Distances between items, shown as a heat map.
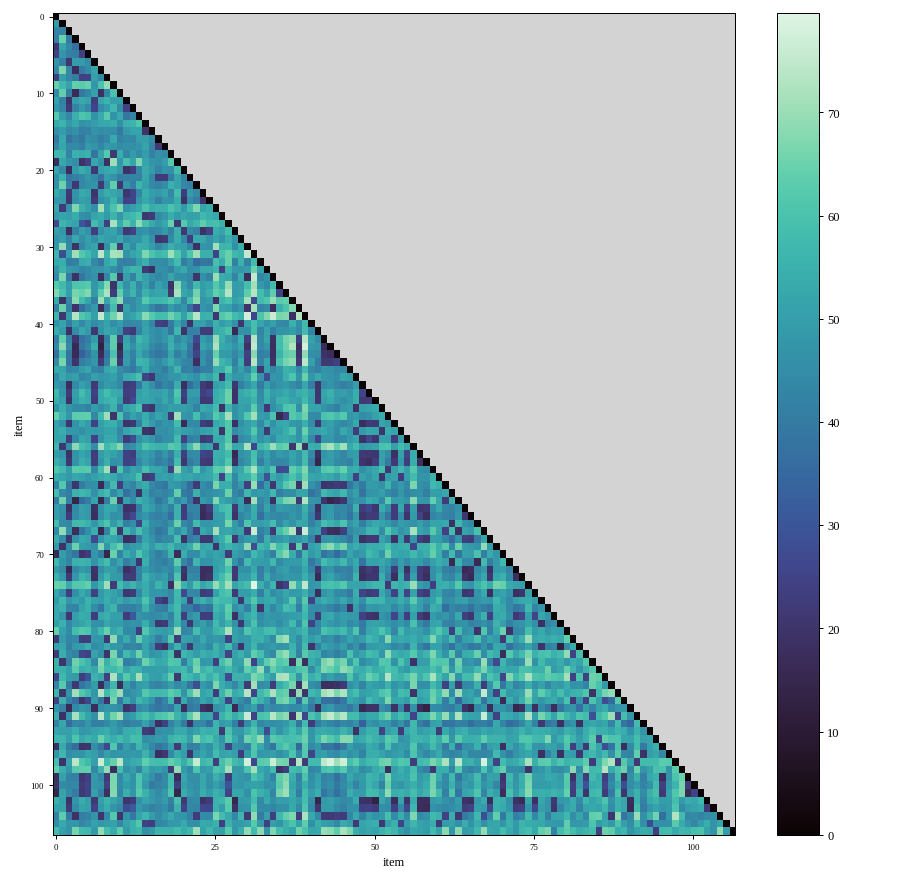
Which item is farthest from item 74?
31
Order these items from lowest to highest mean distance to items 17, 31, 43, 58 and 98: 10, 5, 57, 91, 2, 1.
2, 57, 10, 1, 5, 91
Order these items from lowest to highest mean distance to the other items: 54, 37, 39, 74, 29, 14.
29, 54, 14, 37, 74, 39
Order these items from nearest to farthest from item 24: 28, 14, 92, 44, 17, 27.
28, 92, 44, 17, 14, 27
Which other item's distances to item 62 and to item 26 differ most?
13
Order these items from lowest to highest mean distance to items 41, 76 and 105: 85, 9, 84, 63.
63, 9, 85, 84
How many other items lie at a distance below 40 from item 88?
10
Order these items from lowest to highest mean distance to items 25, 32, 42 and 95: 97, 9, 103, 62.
103, 62, 97, 9
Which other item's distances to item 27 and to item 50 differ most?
102
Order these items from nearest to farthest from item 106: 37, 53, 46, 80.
37, 53, 80, 46
